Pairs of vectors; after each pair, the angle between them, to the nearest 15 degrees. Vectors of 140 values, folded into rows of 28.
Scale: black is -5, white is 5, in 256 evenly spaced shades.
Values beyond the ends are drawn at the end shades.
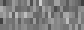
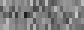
135 degrees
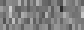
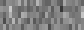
15 degrees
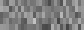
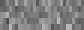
135 degrees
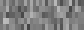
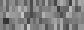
165 degrees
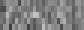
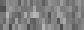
15 degrees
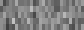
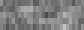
45 degrees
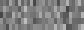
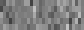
105 degrees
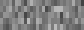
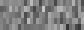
45 degrees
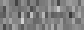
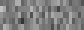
135 degrees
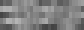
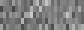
105 degrees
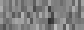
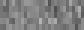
105 degrees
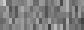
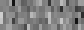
90 degrees
